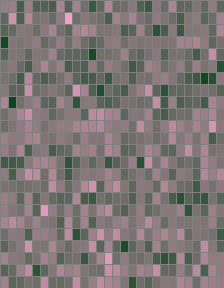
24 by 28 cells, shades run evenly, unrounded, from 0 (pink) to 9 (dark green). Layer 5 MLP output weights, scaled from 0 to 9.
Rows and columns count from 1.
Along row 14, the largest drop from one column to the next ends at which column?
19
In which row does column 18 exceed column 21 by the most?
14
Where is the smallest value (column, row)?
9, 2
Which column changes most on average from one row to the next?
12
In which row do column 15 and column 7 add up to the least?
16
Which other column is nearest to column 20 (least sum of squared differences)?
8
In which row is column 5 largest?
23
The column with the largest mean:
17
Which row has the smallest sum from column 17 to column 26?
11
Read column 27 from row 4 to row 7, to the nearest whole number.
6 2 4 8
